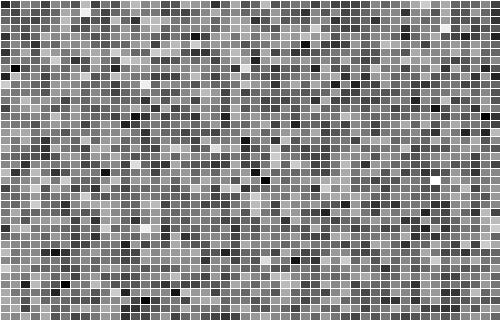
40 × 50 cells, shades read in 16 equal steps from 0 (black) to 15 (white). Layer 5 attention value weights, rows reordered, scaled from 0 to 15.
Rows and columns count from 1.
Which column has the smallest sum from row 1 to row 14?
50
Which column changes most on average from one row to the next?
44
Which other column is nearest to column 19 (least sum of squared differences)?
40
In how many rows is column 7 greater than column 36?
16
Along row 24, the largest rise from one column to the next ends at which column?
33
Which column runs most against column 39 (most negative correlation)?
4
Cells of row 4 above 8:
11
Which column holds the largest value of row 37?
12
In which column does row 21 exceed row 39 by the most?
14
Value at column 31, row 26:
8
